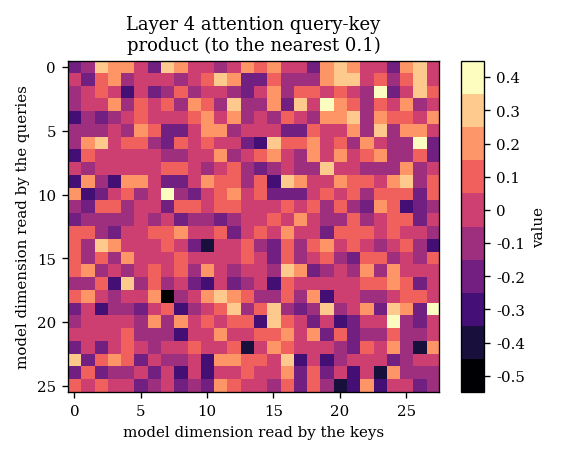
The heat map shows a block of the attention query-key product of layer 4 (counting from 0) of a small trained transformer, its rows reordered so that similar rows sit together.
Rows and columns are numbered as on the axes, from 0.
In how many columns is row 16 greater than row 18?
9
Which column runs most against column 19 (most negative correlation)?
16
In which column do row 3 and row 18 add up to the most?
12
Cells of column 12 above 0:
13
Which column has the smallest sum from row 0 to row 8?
0
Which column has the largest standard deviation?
26
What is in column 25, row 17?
0.1
